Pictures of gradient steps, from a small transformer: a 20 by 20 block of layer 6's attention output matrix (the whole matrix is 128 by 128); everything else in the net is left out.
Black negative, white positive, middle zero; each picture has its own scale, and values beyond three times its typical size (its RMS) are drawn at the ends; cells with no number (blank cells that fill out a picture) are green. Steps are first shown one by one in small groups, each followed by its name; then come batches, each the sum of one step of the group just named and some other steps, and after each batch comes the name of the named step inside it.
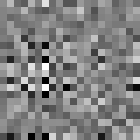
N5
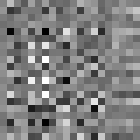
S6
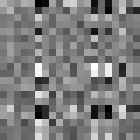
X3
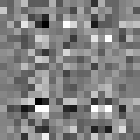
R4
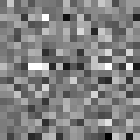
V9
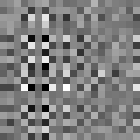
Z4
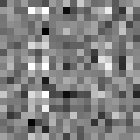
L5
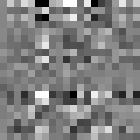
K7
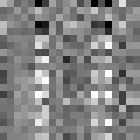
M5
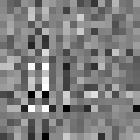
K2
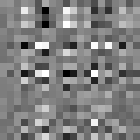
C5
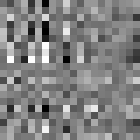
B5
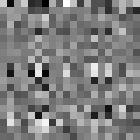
X3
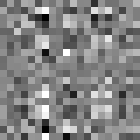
R4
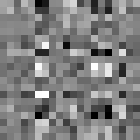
X3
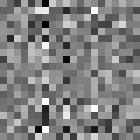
B5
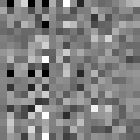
R4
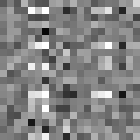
L5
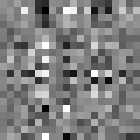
C5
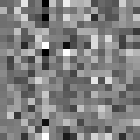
R4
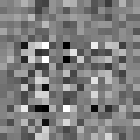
Z4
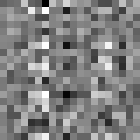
L5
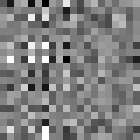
Z4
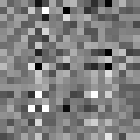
K2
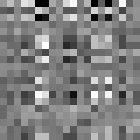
K7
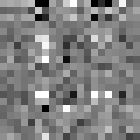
K7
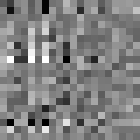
S6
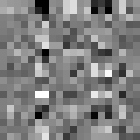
X3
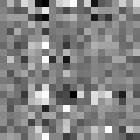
K7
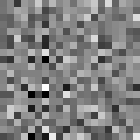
N5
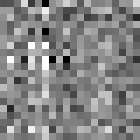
B5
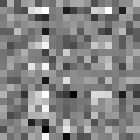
L5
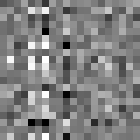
L5
